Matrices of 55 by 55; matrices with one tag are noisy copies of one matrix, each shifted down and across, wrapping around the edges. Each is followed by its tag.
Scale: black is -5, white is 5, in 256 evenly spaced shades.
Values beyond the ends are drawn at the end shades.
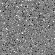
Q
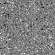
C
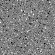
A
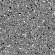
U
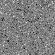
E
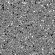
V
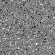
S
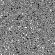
C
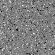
E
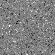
S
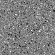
E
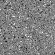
C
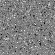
V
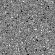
C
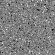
A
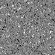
S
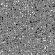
C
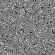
A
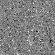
Q
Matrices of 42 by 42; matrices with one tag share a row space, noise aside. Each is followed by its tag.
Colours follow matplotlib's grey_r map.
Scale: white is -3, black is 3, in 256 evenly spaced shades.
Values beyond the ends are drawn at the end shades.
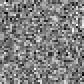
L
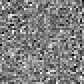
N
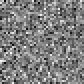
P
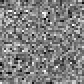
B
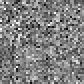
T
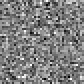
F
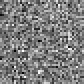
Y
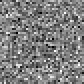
T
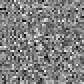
Y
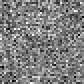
T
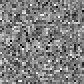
T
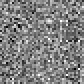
T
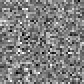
B
